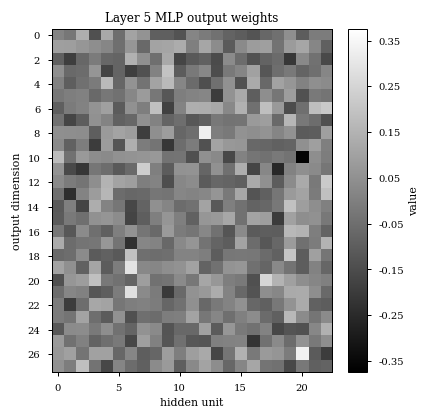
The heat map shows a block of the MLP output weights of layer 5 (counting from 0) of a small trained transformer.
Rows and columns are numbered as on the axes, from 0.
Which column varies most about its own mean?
6
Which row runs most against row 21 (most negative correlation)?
3
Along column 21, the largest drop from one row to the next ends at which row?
7
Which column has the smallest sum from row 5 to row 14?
9
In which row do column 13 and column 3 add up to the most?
20
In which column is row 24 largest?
22
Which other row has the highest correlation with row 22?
13
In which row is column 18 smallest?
11
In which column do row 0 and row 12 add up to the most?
4
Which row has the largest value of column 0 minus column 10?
10
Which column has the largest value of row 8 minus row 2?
12
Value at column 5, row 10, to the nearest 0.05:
0.05
